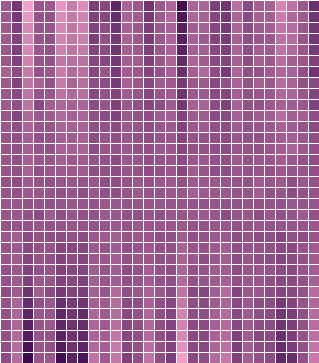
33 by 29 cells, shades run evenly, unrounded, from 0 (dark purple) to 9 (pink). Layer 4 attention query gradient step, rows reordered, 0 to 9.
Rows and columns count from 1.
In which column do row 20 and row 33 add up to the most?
17
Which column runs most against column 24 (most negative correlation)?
10
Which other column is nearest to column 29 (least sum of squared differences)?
21
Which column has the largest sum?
3
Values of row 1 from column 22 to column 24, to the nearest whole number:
6 4 5
